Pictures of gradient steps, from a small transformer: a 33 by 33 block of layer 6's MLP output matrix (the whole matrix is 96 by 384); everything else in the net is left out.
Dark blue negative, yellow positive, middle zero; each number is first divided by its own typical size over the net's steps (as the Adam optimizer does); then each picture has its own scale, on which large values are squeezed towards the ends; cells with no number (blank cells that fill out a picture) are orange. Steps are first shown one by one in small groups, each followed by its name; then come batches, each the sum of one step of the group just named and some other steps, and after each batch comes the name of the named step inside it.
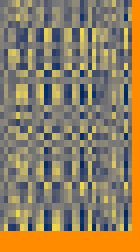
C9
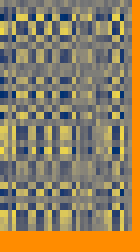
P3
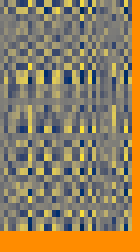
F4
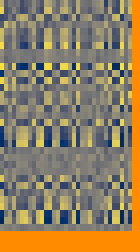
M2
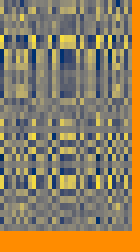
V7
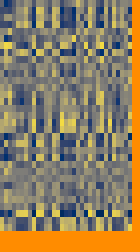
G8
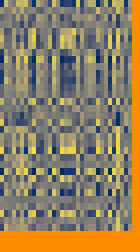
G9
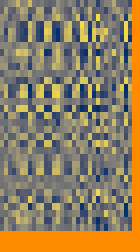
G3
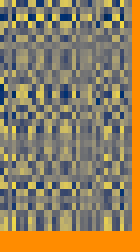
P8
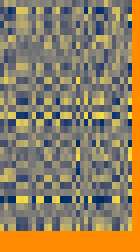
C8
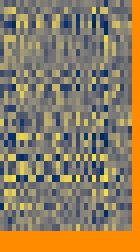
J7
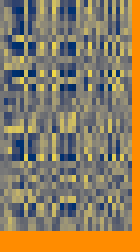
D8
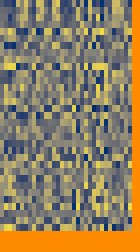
G3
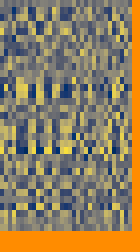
P3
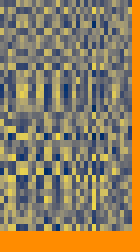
J7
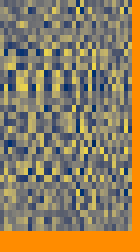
F4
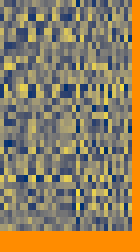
G3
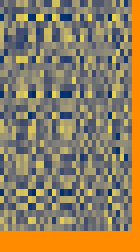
P3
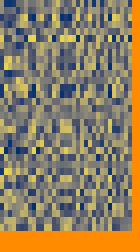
V7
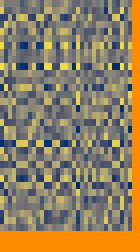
M2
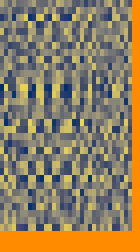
P8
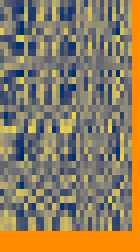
D8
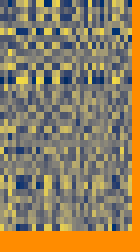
P3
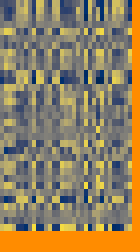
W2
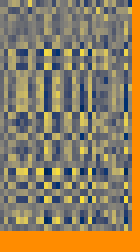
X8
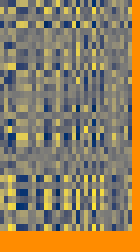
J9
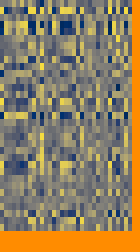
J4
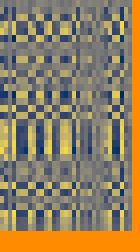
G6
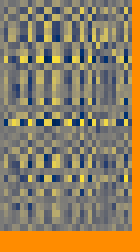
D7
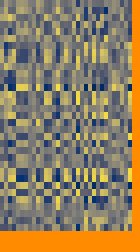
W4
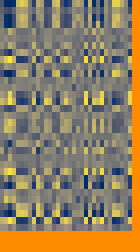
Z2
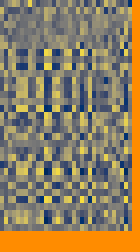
X8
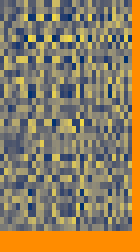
D7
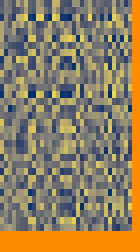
G6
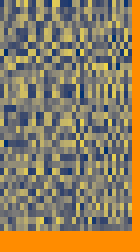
X8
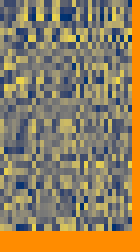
W2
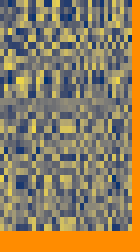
W2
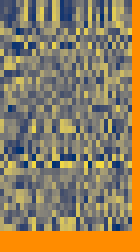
W2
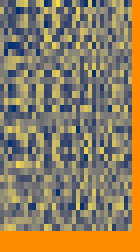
J9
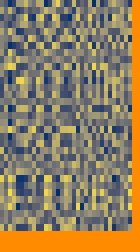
J9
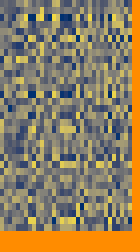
J4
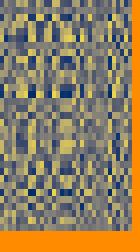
G6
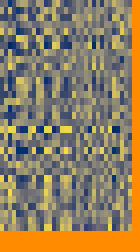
G6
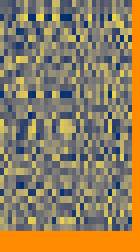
G6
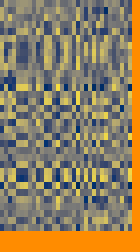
W4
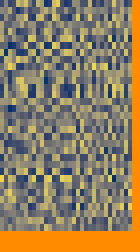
X8
